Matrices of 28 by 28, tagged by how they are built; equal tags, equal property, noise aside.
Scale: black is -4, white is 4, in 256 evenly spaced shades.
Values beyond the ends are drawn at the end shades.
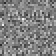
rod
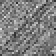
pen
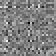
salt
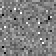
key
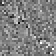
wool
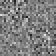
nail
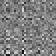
salt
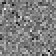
nail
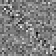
wool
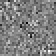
nail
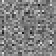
salt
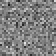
rod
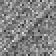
pen
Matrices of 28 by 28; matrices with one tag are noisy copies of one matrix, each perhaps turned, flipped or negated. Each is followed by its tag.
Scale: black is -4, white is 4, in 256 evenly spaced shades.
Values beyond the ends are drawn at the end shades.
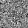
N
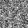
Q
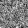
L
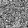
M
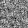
Q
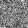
M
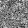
M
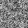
Q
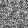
Q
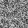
Q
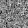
N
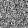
N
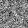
Q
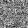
M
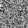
L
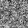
Q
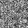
Q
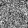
M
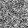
Q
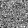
M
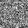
L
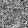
M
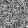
M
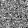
N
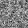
Q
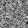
L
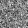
N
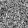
M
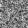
L
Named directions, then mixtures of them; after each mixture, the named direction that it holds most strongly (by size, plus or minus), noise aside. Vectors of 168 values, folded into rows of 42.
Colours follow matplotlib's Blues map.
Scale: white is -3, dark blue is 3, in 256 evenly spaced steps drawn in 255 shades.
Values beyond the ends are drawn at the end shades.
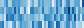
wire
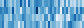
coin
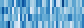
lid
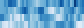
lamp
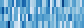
lid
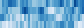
lamp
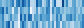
lid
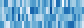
lid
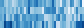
wire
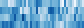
lamp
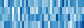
coin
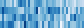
coin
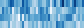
lamp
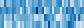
coin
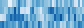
lamp
